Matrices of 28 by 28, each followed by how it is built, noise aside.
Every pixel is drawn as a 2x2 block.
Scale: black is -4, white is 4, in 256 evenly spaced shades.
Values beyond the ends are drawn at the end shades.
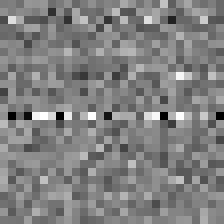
uneven rows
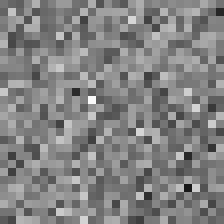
Hankel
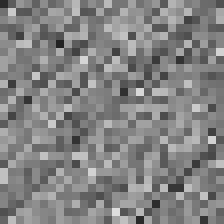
Hankel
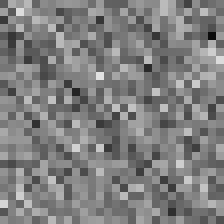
Toeplitz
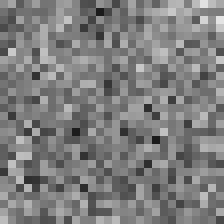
smooth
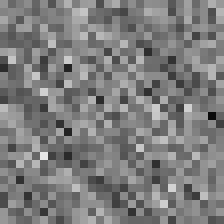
Toeplitz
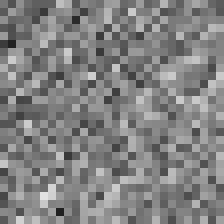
Hankel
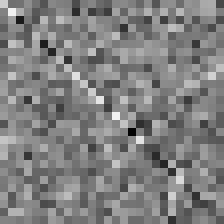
diagonal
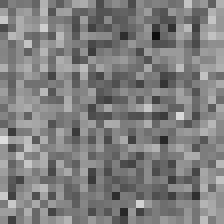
blocks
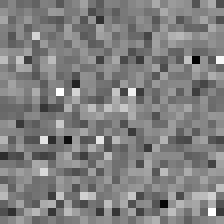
uneven rows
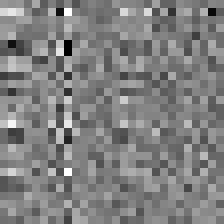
low rank
